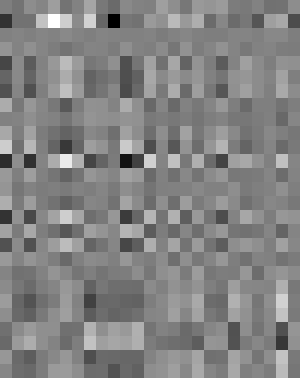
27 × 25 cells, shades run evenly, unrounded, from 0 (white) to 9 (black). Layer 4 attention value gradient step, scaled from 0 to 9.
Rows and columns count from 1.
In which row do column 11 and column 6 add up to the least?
2
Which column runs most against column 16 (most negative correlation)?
25
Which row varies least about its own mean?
3
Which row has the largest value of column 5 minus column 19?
11
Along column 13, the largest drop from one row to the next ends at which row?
12
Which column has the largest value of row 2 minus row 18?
10
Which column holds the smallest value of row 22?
24
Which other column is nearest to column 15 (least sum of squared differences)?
17
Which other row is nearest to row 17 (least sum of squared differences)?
13
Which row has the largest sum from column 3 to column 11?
22
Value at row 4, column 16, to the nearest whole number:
4
